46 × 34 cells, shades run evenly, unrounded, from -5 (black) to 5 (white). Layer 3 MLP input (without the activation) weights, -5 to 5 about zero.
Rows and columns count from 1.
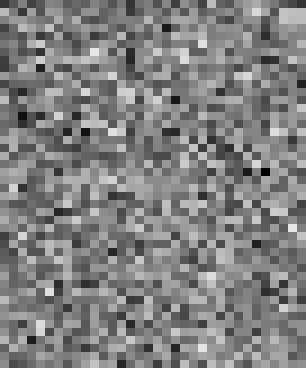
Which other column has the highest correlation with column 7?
28
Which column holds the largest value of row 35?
24
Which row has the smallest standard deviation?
34
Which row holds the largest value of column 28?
10
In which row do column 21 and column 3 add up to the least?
15
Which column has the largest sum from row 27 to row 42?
25
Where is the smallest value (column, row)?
30, 22
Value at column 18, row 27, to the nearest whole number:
-2
